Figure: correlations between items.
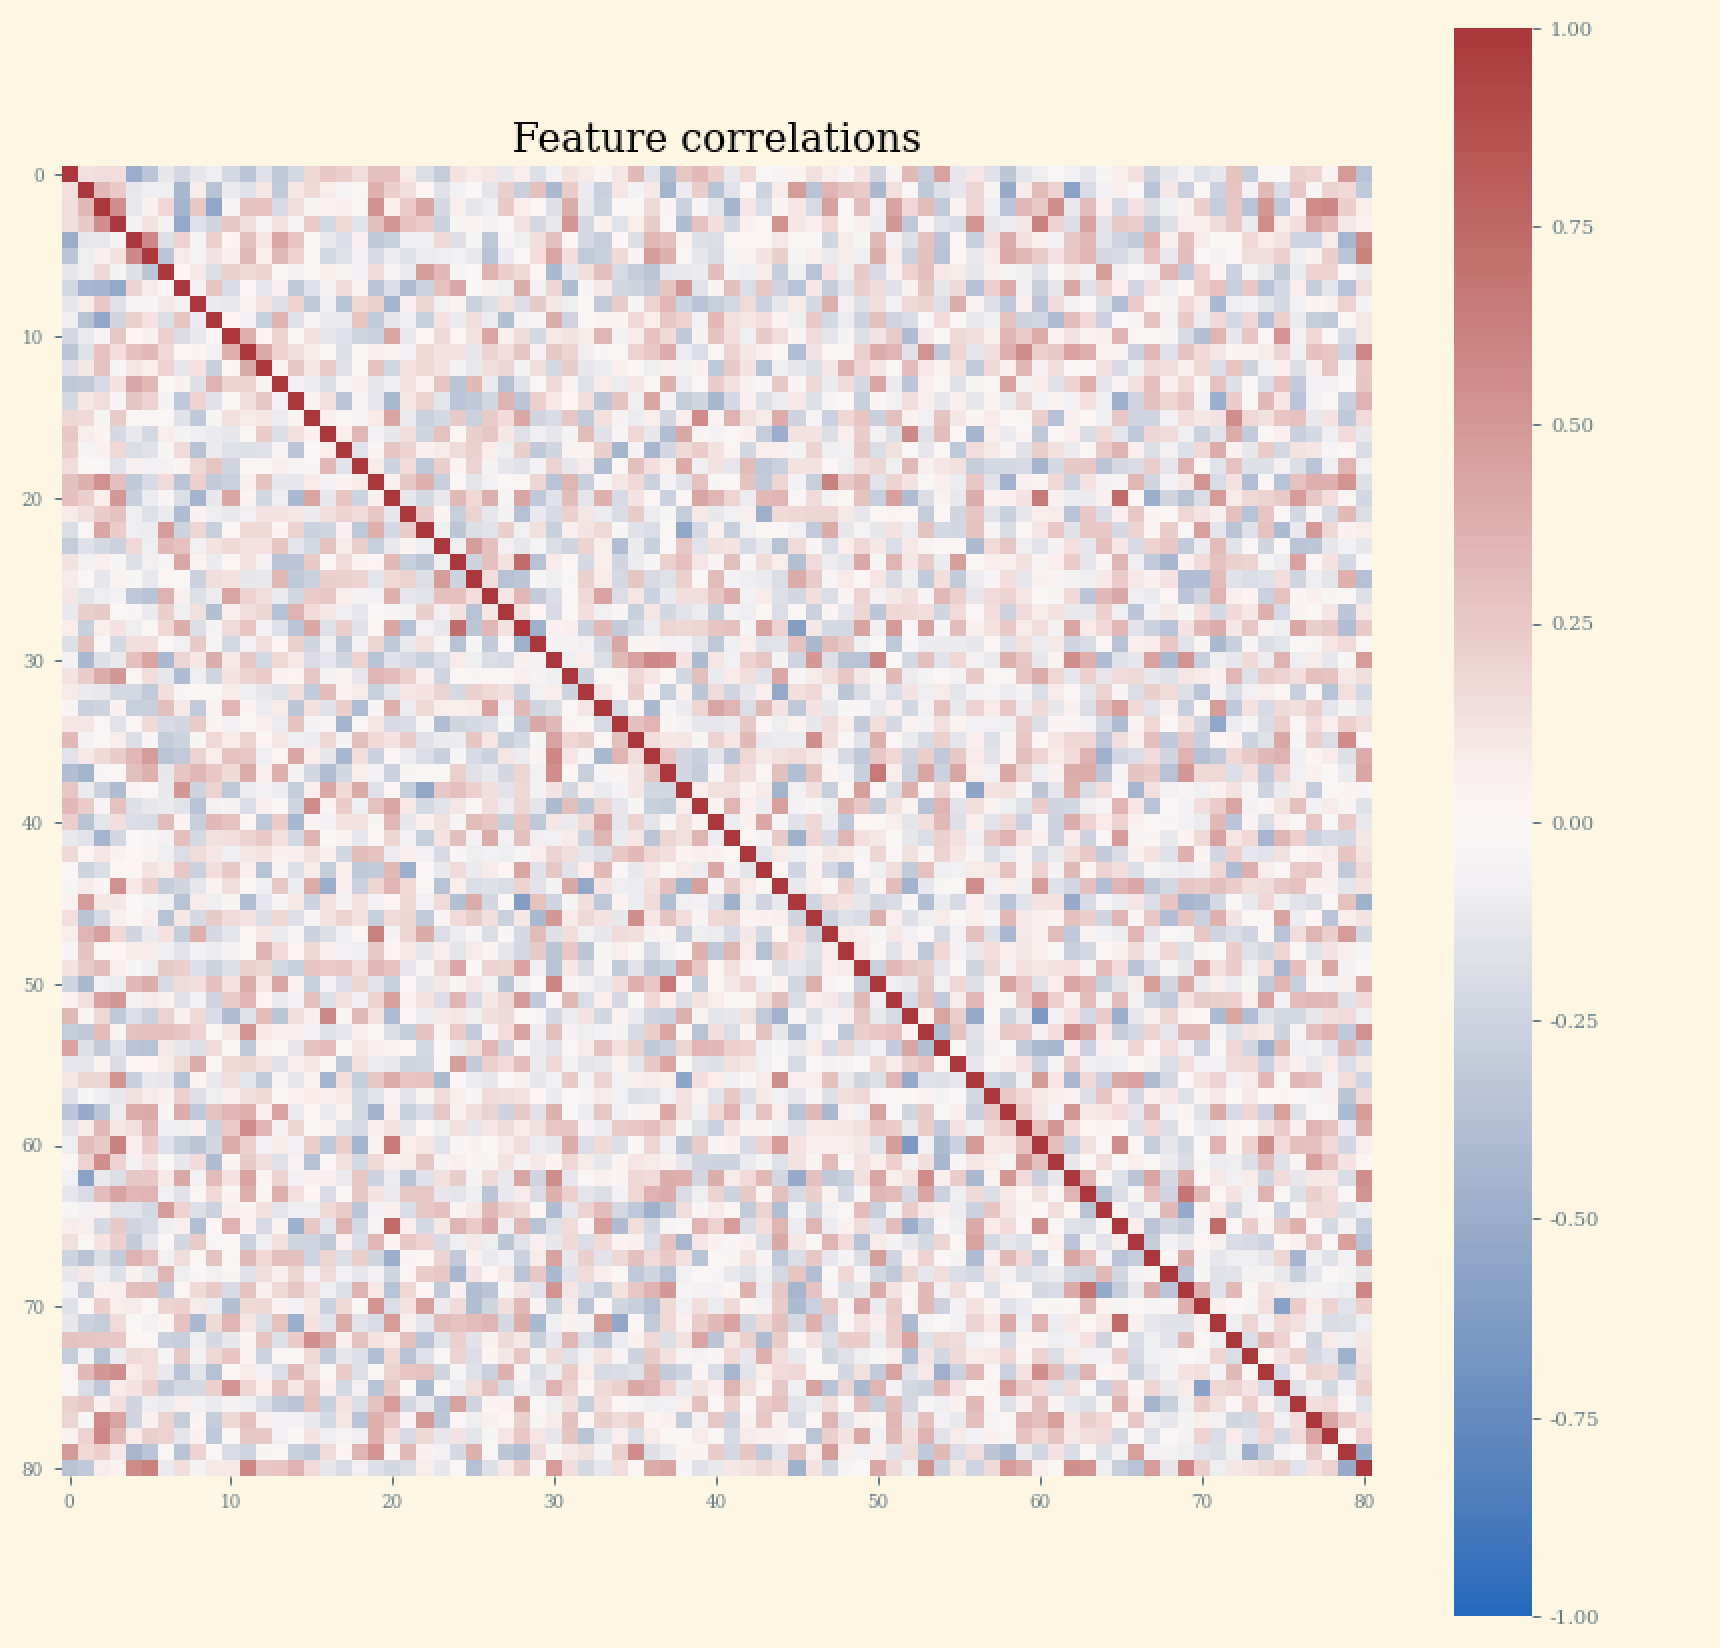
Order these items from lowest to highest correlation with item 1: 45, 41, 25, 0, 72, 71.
71, 41, 25, 0, 72, 45
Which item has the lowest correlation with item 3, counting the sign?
7
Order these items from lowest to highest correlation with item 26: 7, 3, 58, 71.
3, 7, 58, 71
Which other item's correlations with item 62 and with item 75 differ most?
53
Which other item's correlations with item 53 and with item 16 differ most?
37
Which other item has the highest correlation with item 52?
16
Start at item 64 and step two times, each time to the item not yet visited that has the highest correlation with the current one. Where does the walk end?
22
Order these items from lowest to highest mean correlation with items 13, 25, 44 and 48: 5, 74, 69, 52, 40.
52, 74, 69, 40, 5
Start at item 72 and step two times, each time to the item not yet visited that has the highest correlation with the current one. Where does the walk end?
39
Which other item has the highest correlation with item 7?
38
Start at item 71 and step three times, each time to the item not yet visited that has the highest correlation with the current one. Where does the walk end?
60
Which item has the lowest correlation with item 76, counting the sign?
67
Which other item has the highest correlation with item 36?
30
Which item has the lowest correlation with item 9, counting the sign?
2
